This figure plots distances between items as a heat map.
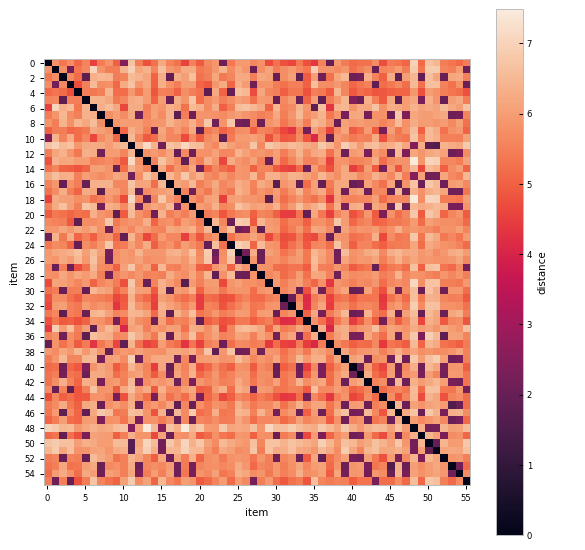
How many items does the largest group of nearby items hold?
11
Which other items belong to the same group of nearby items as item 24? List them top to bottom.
4, 21
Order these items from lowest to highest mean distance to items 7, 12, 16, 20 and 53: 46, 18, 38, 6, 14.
14, 46, 18, 38, 6
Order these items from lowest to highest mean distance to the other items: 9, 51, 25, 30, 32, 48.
30, 9, 32, 25, 51, 48
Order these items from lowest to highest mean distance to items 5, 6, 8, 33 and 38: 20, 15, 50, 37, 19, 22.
22, 37, 20, 15, 50, 19
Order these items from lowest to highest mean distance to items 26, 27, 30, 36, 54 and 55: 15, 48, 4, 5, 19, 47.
5, 47, 4, 19, 15, 48
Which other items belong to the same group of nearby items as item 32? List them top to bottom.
31
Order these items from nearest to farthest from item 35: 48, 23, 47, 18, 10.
10, 23, 18, 47, 48
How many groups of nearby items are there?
11
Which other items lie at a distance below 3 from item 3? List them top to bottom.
1, 27, 43, 55
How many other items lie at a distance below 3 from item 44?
4
